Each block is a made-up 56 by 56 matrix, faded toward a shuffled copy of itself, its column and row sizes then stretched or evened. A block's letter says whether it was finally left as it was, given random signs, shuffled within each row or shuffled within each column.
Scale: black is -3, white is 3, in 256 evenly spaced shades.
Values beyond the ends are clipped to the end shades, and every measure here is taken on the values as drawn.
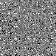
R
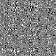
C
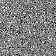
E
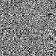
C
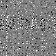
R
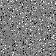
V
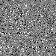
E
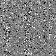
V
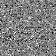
E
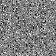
V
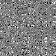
C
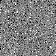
V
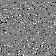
E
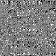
C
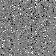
V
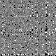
C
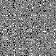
R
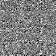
R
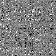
R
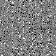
V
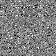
E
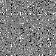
R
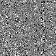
V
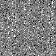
V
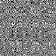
C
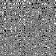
C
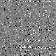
R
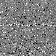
E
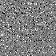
E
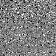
E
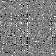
C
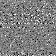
E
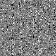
V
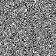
V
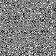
E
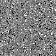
V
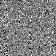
V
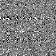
R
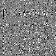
R
